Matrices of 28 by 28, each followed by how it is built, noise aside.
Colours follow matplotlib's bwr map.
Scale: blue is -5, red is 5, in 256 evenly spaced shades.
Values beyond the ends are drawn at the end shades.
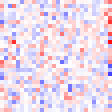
uneven columns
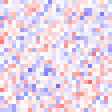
Hankel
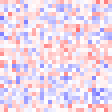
blocks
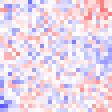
smooth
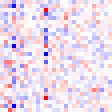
uneven columns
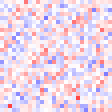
Hankel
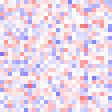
repeating rows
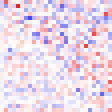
upper triangular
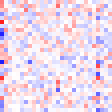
uneven columns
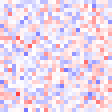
repeating rows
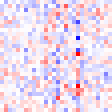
uneven columns
